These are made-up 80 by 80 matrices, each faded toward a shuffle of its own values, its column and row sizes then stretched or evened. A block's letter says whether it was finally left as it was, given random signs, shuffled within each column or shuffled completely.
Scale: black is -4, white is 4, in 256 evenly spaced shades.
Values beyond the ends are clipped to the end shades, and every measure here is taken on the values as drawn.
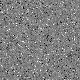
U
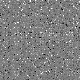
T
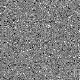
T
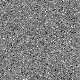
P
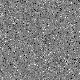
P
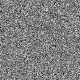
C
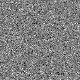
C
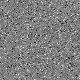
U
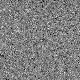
U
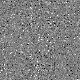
C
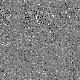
T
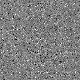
T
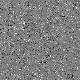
P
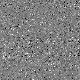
C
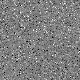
P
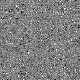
T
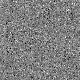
P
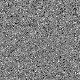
C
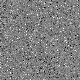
P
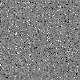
T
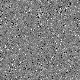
P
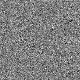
P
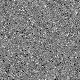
U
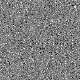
T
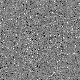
P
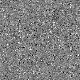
C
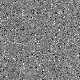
T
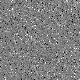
P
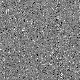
P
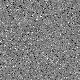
U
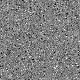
P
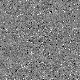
C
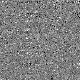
T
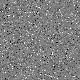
U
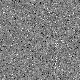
P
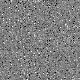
P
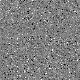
C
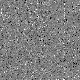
P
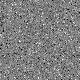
U
